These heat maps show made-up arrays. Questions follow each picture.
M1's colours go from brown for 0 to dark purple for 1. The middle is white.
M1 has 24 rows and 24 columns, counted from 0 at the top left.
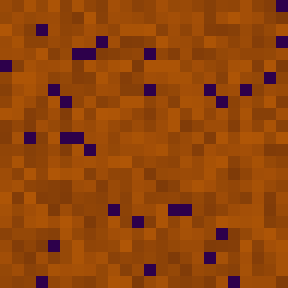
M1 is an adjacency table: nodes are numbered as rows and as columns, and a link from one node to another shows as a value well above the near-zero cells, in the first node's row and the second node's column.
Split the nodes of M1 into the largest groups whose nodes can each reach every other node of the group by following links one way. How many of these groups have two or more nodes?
2
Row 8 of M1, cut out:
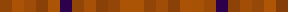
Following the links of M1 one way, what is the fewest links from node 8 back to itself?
5
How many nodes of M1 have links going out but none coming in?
1
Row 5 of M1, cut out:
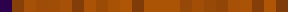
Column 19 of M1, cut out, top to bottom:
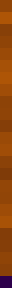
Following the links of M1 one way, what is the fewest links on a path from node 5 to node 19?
3
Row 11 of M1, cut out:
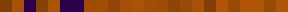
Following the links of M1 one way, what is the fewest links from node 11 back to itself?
5
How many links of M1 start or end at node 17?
5
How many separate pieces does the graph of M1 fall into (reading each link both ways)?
5
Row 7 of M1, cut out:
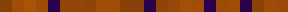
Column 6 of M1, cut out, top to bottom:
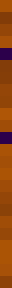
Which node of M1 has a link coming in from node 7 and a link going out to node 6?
node 4
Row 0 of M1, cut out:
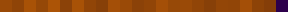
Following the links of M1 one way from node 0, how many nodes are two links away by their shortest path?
2
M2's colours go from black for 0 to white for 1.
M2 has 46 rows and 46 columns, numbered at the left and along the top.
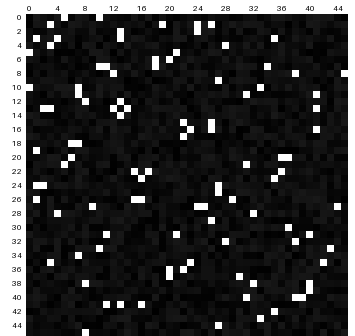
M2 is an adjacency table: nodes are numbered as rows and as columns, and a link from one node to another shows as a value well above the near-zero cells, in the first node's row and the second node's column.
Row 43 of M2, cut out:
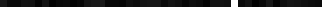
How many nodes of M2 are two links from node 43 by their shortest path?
1
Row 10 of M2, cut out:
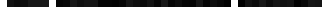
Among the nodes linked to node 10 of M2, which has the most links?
node 7
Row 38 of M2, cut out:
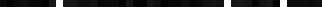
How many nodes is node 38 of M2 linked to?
3
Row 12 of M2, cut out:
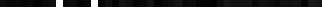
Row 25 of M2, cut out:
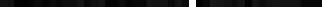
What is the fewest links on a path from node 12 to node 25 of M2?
5
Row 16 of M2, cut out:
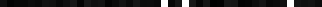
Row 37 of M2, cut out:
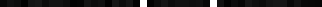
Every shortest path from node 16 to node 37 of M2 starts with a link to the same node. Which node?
node 26
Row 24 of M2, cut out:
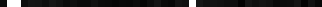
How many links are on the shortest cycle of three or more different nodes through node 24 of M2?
5
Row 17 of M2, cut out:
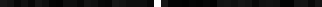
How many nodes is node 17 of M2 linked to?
1
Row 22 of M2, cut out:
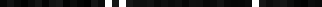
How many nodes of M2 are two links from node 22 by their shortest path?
2
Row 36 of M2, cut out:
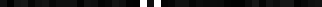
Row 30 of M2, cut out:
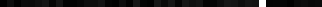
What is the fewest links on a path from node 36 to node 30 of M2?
3
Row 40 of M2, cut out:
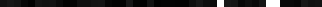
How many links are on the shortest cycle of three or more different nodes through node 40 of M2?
8
